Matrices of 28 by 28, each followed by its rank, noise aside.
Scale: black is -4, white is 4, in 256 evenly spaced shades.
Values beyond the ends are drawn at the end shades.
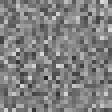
eight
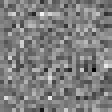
six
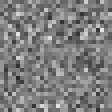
eight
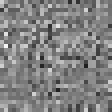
six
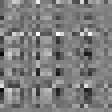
two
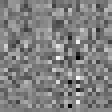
four
